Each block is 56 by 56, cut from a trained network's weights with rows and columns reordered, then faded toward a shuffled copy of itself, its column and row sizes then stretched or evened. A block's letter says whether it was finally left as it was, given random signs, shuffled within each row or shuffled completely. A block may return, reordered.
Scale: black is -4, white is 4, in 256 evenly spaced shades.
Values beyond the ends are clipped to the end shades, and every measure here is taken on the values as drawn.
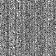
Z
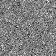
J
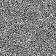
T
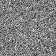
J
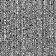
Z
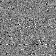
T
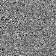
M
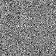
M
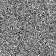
J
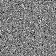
J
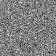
M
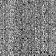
Z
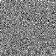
Z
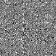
M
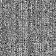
Z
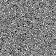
J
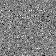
T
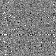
Z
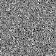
M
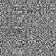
Z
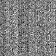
Z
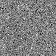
J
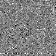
M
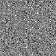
Z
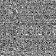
Z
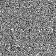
M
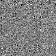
M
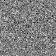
T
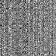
Z
